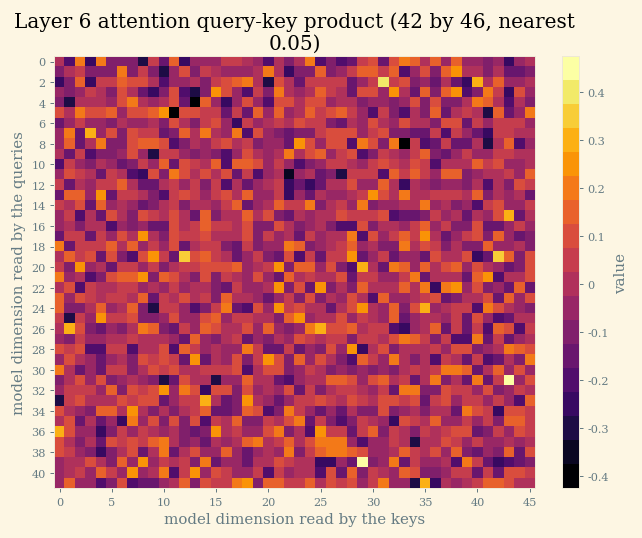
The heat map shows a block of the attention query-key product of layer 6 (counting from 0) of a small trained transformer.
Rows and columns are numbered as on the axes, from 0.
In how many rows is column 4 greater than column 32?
17
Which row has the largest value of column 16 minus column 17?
24
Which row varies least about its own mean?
6
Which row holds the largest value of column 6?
1
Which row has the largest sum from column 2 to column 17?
5
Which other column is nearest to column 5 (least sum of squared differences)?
19
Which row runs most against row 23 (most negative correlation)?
22
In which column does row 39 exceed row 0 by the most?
8
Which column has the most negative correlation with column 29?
28
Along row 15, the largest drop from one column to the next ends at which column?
44
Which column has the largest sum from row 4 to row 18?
14
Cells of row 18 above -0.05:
26
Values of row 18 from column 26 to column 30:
0 0.05 0.15 -0.05 0
